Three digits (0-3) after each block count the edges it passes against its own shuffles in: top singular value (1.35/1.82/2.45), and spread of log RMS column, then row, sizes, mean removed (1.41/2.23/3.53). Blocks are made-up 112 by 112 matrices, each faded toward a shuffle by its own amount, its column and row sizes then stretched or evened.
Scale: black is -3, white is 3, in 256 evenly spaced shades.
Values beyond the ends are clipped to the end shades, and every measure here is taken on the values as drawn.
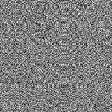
3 0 1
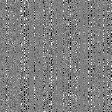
1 3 1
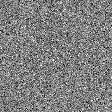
1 0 0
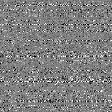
3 0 3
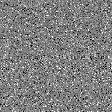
2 0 1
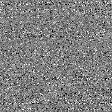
0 0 2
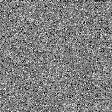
1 0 1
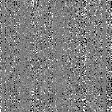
2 3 1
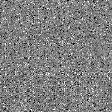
2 1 1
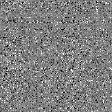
1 2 2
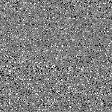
0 0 2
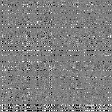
3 2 3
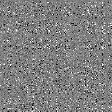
1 2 2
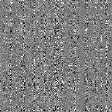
1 3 2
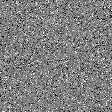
0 0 0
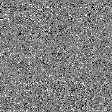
1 1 2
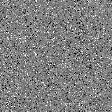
1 1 0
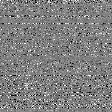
0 0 3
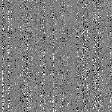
1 3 1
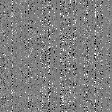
1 3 0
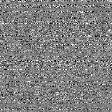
0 0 3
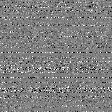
0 0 3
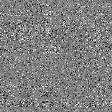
1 1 2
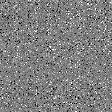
1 1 1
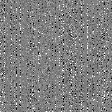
0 3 0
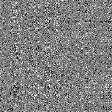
2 2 1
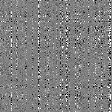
2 3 2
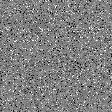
0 0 1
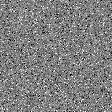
1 0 0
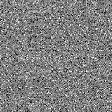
2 0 1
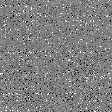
1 1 2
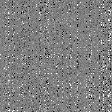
0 3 1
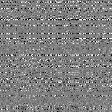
3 0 3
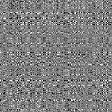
3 2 3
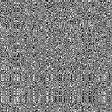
3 2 0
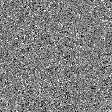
1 1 0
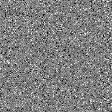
1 1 0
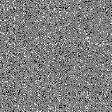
1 2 1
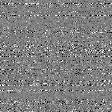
1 1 3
